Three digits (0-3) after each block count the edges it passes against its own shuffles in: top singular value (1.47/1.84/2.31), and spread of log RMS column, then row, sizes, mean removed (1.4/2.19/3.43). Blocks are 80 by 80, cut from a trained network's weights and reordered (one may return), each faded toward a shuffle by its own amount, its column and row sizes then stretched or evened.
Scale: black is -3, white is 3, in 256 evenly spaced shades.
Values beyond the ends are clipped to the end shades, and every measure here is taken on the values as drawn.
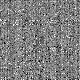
1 0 1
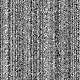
3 2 0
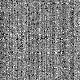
2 0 1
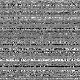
3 0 3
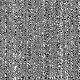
1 2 1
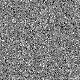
0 1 0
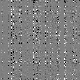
1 3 2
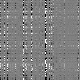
3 3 1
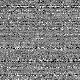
2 0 2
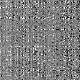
2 2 2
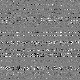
0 1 3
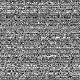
2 0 2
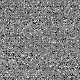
0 0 1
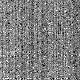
2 0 1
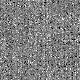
0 0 1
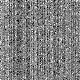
3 1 1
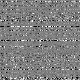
1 0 3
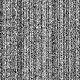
3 1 0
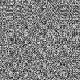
2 0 0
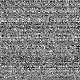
2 0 2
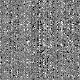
1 2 1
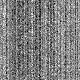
3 2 0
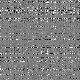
1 1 3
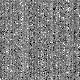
1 1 0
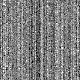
3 2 0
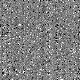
0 1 1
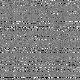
1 0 3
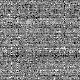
2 1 1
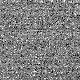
0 0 0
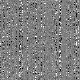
0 3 0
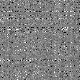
0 1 2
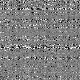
1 0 3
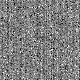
1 1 0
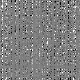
1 3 2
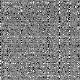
1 2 1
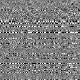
3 0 3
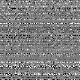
2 1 3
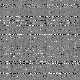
1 0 3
